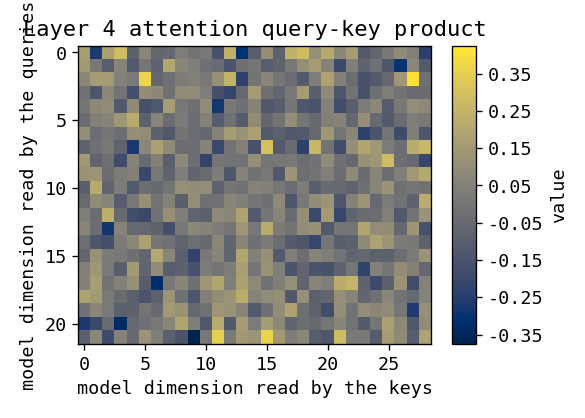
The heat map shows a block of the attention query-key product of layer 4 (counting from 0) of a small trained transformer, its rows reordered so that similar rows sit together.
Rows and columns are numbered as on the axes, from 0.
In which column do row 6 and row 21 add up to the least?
9
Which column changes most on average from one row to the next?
28
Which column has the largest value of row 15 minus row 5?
13
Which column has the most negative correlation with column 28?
0
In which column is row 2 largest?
27
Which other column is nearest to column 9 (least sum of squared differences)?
8
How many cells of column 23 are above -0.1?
16
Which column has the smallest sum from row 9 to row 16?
21
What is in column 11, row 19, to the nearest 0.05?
0.15
